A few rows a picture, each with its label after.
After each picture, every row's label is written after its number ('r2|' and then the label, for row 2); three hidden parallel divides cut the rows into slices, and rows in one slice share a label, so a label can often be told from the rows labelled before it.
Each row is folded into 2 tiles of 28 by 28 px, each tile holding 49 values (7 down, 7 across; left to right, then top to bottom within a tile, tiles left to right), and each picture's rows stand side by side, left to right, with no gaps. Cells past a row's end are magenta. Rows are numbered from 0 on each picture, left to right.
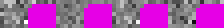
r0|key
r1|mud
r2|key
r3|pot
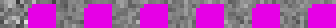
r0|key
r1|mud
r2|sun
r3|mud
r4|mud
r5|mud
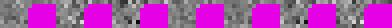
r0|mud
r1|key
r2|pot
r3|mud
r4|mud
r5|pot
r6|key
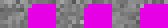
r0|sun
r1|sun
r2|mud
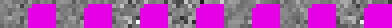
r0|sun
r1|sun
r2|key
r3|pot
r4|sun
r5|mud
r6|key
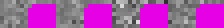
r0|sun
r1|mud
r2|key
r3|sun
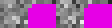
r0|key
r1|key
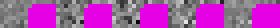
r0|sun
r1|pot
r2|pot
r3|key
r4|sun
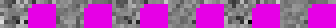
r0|pot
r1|sun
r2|pot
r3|mud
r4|pot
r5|mud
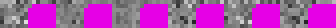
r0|key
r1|mud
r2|mud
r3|pot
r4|key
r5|pot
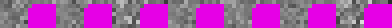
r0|mud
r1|sun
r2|key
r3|mud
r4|sun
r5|mud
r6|key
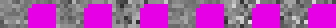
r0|sun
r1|mud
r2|pot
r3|sun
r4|key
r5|key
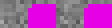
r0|mud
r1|sun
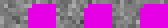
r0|mud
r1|mud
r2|sun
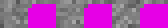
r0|sun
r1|sun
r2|sun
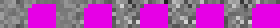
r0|sun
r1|sun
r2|key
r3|key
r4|key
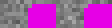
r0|mud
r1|sun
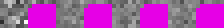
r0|key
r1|sun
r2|mud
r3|mud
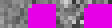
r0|mud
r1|key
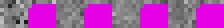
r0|pot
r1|sun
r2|sun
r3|mud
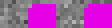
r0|mud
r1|sun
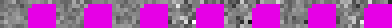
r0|sun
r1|mud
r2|mud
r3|key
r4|pot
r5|mud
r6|key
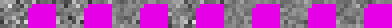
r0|key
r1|pot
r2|mud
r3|key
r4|mud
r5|mud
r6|mud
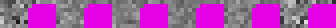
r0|pot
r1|sun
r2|mud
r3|mud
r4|sun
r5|key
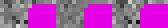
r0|pot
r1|mud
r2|pot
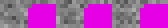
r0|mud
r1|mud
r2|mud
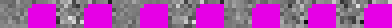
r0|mud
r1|key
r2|sun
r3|key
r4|sun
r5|pot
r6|pot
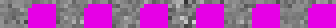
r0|mud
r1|sun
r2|sun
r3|key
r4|sun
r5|mud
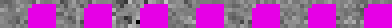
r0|mud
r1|mud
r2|pot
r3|sun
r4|mud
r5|sun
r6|sun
